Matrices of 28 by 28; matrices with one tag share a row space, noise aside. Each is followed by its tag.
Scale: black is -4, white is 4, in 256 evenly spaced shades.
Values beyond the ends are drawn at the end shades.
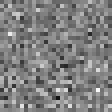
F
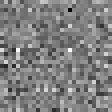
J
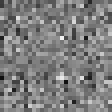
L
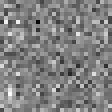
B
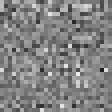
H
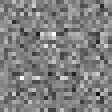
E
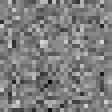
H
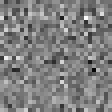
L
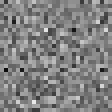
E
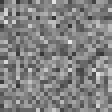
J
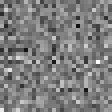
B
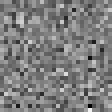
L
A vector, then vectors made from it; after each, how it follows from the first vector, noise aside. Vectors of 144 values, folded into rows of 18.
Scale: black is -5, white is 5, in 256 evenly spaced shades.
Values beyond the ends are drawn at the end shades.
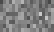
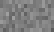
reversed, shrunk.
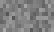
reversed, negated, shrunk.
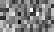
wrapped around, scaled up.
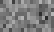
sign-scrambled.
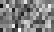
wrapped around, scaled up.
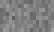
reversed, negated, shrunk.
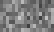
copied.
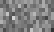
reversed.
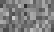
reversed.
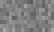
reversed, negated, shrunk.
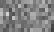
reversed.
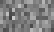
reversed.
